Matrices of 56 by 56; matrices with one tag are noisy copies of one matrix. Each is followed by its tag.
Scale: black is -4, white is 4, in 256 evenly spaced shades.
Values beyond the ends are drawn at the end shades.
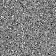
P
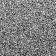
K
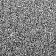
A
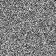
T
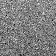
K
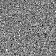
T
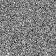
T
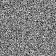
P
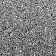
A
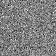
P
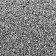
K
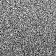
A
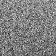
A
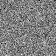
T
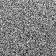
K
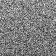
K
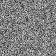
P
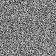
P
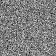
P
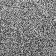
K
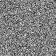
T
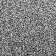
A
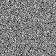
P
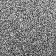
A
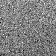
K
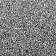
K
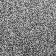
A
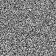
T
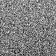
K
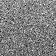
K
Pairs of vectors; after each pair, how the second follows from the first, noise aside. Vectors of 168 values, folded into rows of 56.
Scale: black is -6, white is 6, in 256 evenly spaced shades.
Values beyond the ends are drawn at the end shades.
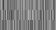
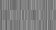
wrapped around, shrunk.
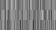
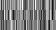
reversed, negated, scaled up.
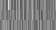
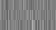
wrapped around, shrunk.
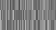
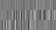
wrapped around, negated, partly zeroed.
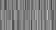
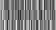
reversed, negated, scaled up.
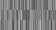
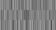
shrunk.
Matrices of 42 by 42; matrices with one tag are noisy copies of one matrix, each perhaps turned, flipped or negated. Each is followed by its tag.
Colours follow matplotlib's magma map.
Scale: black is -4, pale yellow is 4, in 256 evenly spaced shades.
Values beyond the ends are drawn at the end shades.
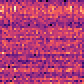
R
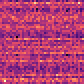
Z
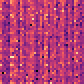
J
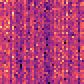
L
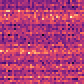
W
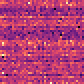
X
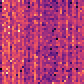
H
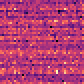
J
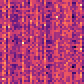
Z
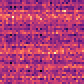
W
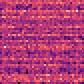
J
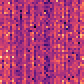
L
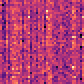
Z
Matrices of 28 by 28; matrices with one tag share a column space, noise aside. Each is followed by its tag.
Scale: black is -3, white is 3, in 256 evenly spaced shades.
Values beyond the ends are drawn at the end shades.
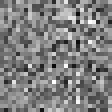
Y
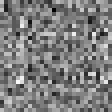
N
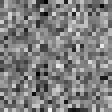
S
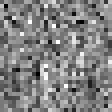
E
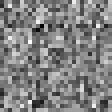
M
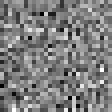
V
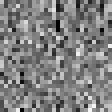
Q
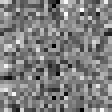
S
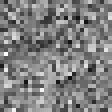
Y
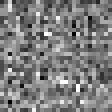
N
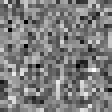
E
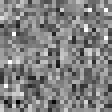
M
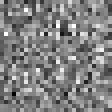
N
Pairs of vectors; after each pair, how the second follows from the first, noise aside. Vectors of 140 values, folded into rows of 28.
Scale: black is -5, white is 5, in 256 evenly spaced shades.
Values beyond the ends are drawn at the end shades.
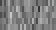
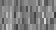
wrapped around, negated.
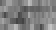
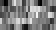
reversed, negated, scaled up.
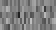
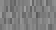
reversed, shrunk.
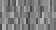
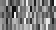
reversed, negated, scaled up.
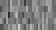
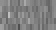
negated, shrunk.
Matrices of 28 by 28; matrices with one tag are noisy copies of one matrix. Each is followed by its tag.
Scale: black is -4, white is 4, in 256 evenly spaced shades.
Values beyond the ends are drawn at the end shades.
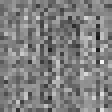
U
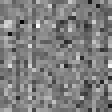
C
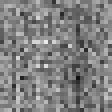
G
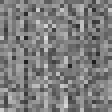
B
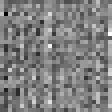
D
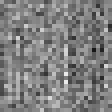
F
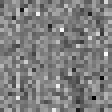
G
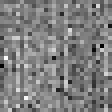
F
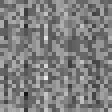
B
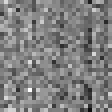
C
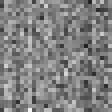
C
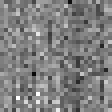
G
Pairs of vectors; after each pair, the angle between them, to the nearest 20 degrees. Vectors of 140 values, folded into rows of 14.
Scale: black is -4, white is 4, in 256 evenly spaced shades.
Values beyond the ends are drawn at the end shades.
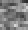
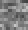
20 degrees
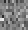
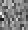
140 degrees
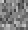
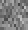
60 degrees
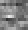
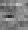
160 degrees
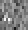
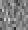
40 degrees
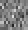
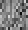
80 degrees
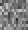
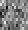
120 degrees
